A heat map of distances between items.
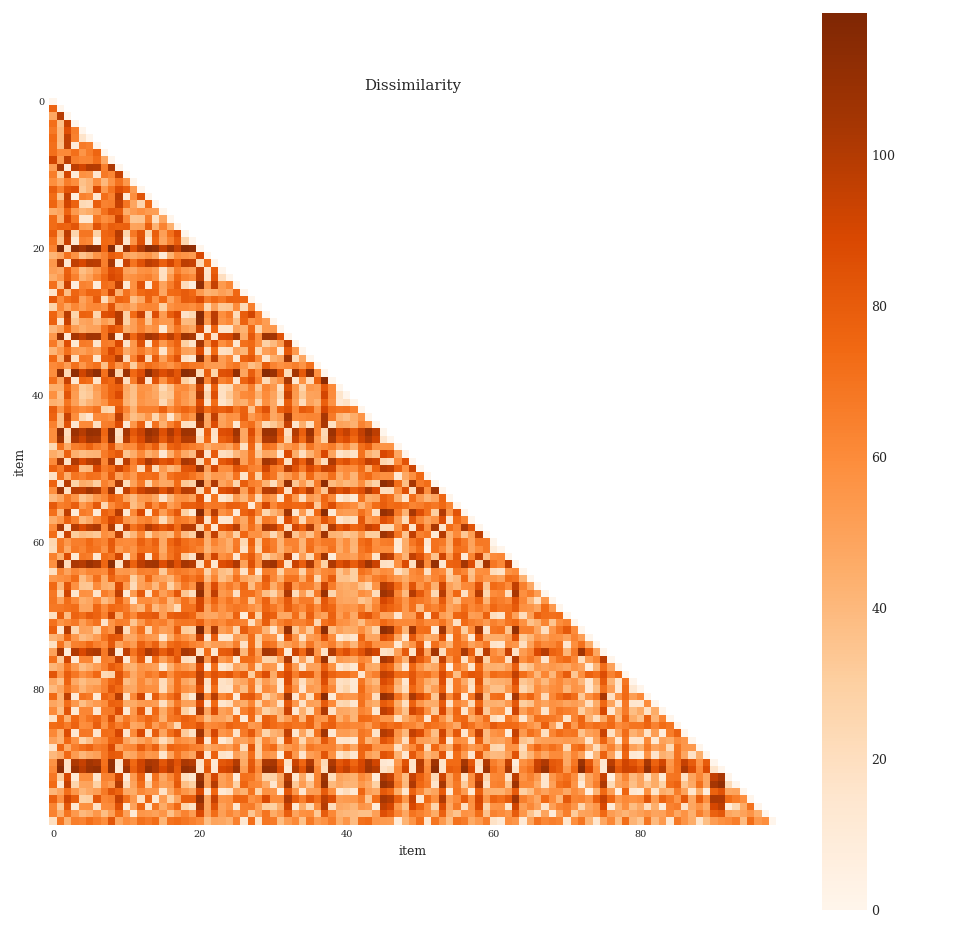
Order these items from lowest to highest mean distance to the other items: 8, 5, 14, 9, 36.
36, 5, 14, 9, 8
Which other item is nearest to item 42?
78
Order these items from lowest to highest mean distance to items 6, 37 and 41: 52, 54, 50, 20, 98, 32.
54, 98, 52, 32, 20, 50
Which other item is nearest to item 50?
95
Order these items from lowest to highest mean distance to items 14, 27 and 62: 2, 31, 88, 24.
31, 24, 88, 2
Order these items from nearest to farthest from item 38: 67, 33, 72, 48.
33, 67, 72, 48
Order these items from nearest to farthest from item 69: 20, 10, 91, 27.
27, 10, 91, 20
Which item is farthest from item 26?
8
